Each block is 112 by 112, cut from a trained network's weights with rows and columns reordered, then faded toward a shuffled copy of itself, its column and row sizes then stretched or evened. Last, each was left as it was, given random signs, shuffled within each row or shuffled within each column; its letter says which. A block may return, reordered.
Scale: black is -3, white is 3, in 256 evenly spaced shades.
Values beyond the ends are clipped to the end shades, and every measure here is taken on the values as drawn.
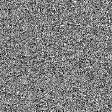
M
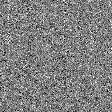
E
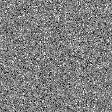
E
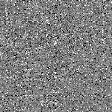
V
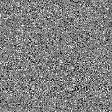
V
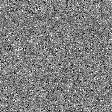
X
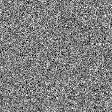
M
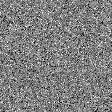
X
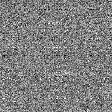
V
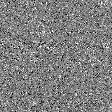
X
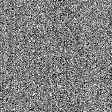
E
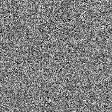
M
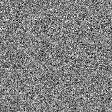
X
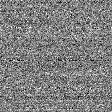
X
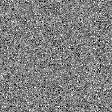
M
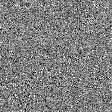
X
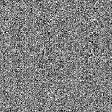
V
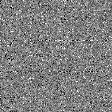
M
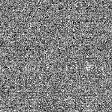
V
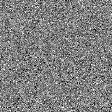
M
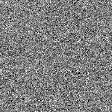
M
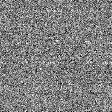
V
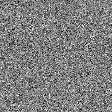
M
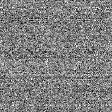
V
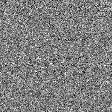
X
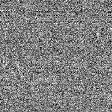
V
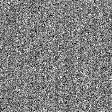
E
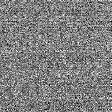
V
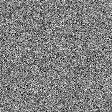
X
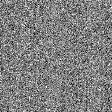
E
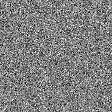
X
